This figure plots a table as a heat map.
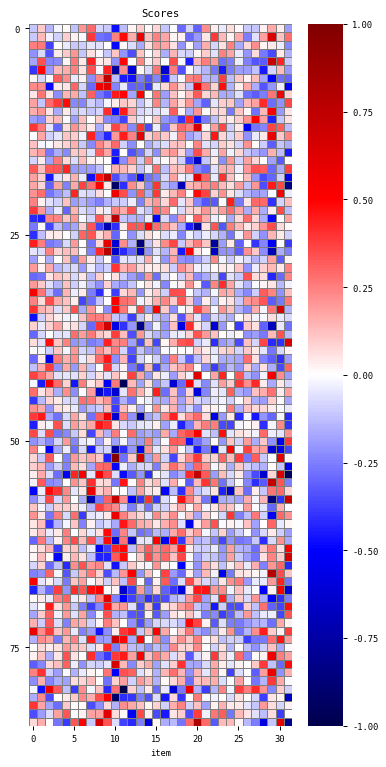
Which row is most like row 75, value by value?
61
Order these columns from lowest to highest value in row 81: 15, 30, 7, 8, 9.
15, 30, 7, 8, 9
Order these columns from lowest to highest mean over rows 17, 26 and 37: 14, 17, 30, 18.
14, 18, 30, 17
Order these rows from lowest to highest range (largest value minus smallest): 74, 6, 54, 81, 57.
74, 6, 81, 57, 54
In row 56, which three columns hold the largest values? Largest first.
7, 2, 3
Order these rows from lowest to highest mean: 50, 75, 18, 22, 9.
50, 18, 75, 9, 22
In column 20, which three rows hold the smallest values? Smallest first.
24, 16, 44
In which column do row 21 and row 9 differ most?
3
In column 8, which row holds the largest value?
84
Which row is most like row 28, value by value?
0
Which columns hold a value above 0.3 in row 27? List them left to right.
8, 9, 19
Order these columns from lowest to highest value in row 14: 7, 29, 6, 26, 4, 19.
29, 7, 6, 19, 4, 26
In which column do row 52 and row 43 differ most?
13
